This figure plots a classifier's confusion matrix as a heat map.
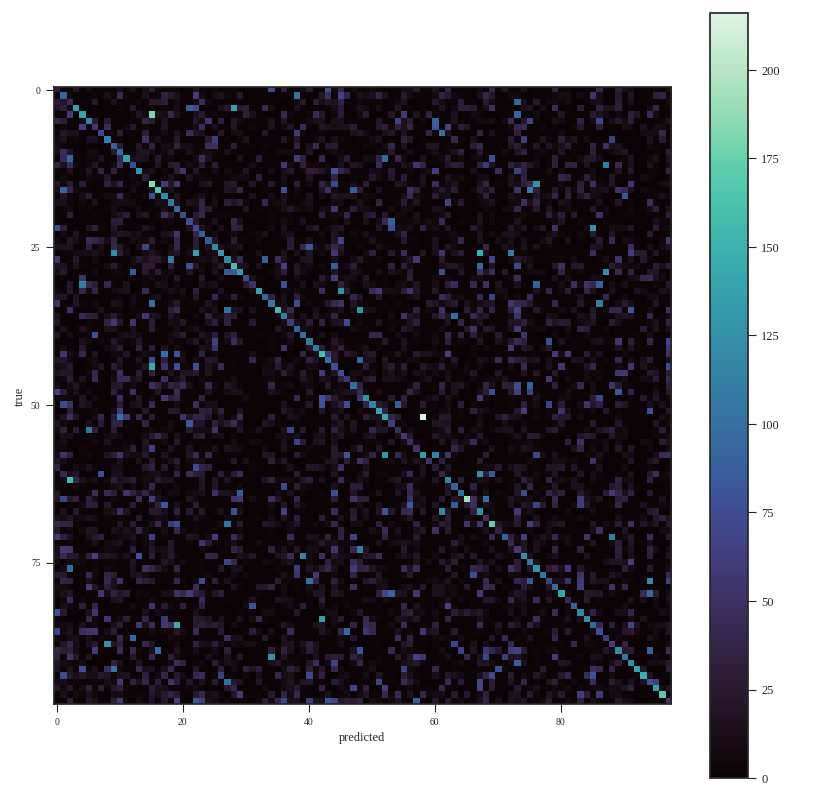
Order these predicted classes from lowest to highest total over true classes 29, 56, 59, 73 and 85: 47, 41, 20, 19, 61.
20, 41, 47, 61, 19
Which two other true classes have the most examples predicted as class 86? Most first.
34, 31
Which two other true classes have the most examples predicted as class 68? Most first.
65, 90
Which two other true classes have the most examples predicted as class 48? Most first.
35, 73
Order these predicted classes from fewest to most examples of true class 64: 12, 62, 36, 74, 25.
36, 62, 12, 25, 74
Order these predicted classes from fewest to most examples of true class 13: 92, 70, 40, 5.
92, 5, 40, 70
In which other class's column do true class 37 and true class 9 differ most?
46
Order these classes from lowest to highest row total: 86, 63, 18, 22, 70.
70, 63, 18, 22, 86
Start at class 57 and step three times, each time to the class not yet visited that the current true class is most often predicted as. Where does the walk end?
2
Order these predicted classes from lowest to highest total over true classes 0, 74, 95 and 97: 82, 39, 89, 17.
82, 17, 89, 39
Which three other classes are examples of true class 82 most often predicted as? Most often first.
31, 62, 15
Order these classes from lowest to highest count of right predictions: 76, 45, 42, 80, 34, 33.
45, 33, 34, 76, 80, 42
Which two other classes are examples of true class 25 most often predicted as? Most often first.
40, 14
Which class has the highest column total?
15
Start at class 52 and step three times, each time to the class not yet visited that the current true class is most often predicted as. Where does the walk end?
22
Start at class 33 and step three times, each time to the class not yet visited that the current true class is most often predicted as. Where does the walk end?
18
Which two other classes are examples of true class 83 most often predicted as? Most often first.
0, 6
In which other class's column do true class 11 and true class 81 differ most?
52
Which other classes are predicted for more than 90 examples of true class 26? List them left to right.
9, 22, 67, 72
